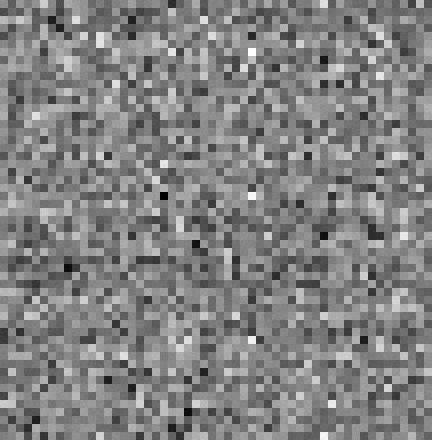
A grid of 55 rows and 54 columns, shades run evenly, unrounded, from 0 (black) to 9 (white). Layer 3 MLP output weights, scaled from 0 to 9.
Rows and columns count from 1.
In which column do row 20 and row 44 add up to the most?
50
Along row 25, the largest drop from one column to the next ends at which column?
21
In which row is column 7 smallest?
3
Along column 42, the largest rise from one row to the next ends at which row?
51
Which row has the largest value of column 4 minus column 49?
16
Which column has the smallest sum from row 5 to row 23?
52
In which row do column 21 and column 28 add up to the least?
25
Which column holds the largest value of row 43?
32
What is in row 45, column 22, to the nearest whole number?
5
